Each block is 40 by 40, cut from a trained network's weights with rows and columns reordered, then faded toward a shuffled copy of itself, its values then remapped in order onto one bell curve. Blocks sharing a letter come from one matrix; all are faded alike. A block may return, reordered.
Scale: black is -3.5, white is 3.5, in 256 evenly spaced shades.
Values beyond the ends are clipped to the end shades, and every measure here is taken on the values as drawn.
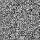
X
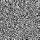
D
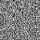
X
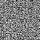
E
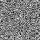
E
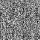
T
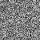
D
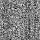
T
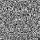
E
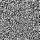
X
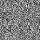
D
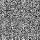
T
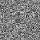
D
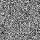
D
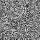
X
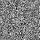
X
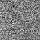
D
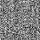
T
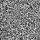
X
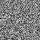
E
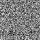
E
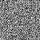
E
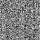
T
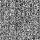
T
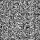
T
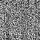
T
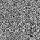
D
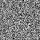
E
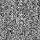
X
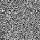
D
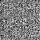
T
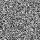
E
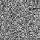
D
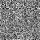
T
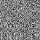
D
